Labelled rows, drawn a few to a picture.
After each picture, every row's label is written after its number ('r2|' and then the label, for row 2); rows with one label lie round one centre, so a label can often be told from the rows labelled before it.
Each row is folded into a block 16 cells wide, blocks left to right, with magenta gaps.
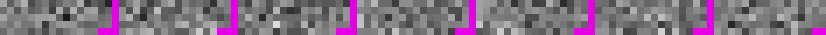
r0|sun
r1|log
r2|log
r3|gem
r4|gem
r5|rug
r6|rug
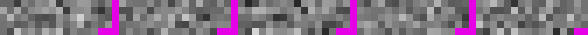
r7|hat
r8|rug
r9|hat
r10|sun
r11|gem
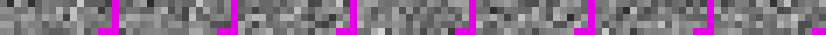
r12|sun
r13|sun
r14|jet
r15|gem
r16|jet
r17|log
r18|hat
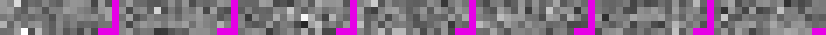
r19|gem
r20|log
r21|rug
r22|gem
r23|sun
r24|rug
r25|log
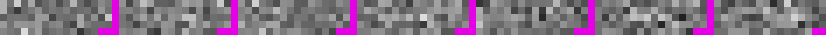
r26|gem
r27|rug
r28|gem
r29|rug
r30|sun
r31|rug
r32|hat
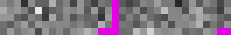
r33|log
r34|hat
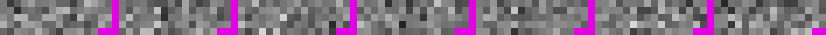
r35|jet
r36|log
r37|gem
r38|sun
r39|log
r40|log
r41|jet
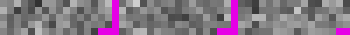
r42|gem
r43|gem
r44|jet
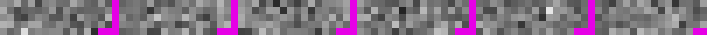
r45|gem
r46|rug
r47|gem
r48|log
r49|sun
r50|hat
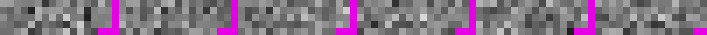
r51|rug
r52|log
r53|rug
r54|rug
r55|gem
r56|rug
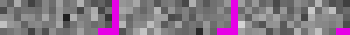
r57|sun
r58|gem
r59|sun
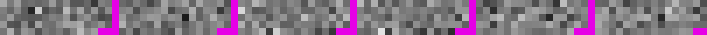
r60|log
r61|sun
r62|gem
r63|gem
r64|jet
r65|sun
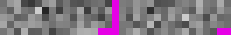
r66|log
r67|rug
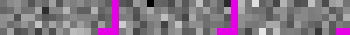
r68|log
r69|sun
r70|gem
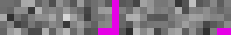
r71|rug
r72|hat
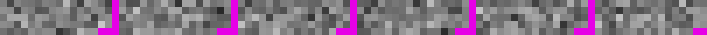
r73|jet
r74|hat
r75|jet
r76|hat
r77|hat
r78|jet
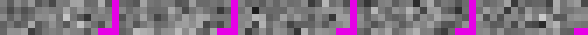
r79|rug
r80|hat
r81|jet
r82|hat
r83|rug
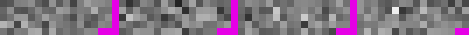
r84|jet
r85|hat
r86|rug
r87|log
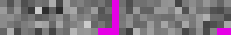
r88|log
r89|hat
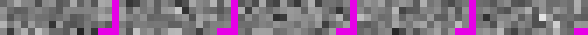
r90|gem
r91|hat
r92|hat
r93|log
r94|rug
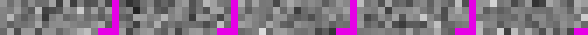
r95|log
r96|jet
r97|gem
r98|rug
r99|gem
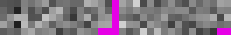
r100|jet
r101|gem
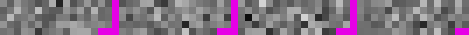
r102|log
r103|rug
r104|rug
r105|rug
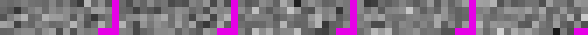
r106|jet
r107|jet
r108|hat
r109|hat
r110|gem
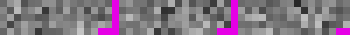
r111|log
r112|log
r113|hat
